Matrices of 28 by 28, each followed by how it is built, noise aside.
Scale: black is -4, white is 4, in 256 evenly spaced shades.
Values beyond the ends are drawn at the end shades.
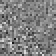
lower triangular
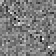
banded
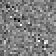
banded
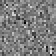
banded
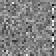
uneven columns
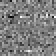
uneven rows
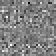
uneven rows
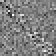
banded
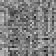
blocks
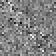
banded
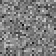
noise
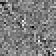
banded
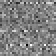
uneven rows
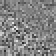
lower triangular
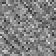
Toeplitz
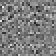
low rank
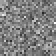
noise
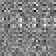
low rank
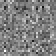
low rank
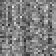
blocks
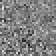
lower triangular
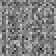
blocks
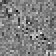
banded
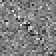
banded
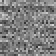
blocks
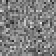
low rank
